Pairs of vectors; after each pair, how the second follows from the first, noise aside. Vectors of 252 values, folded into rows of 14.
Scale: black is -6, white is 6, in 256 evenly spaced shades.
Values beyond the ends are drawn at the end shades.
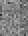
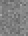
negated, shrunk.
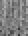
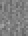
wrapped around, negated, shrunk.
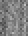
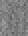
negated, shrunk.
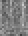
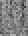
negated.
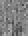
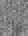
shrunk.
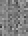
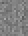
wrapped around, negated, shrunk.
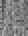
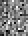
wrapped around, scaled up.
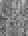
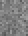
reversed, negated, shrunk.
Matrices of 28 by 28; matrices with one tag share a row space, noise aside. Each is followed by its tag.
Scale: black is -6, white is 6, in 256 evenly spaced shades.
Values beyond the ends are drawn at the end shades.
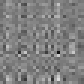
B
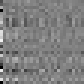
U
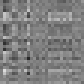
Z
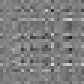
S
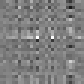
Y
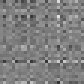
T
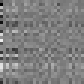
U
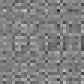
T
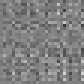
T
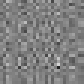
B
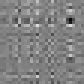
Y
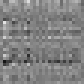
Z
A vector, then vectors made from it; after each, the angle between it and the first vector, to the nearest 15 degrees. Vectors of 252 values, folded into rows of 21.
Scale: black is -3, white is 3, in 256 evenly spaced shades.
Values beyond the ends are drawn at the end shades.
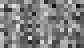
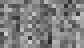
150 degrees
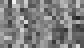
75 degrees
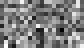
120 degrees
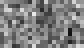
135 degrees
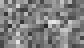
90 degrees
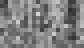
90 degrees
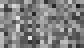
15 degrees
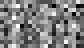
45 degrees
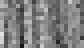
75 degrees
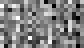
30 degrees
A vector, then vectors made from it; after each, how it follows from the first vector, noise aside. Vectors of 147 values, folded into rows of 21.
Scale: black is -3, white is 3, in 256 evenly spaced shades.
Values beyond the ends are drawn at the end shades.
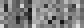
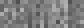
wrapped around, negated, shrunk.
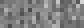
wrapped around, negated, shrunk.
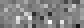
negated, partly zeroed.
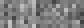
wrapped around, negated, shrunk.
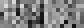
wrapped around.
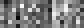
reversed, negated.
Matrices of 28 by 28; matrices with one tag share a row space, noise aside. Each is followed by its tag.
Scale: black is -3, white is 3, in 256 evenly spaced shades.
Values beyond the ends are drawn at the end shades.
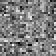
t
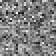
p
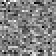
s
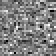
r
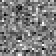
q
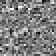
p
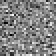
r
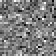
q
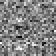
q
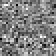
p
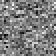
t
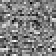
s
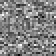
q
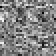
q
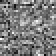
s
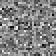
p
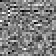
s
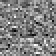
s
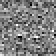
q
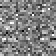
p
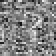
q
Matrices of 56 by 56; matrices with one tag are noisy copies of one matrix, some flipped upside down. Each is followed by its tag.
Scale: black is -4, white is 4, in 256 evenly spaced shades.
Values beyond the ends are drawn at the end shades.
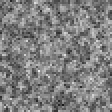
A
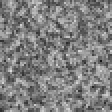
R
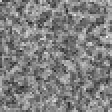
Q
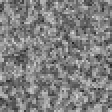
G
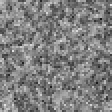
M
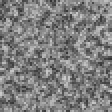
Q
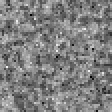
M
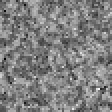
R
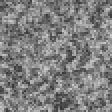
A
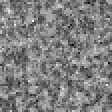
G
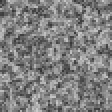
R
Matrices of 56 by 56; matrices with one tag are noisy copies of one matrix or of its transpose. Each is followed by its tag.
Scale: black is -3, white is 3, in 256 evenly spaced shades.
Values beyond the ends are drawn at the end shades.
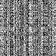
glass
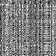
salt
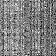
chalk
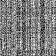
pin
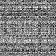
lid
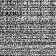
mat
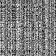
mat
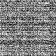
pin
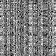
glass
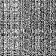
chalk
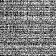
mat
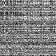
mat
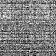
chalk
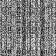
pin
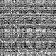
glass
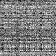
salt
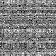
glass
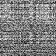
chalk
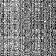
chalk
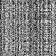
salt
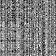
mat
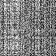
chalk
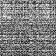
chalk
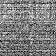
chalk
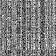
pin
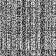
pin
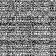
pin
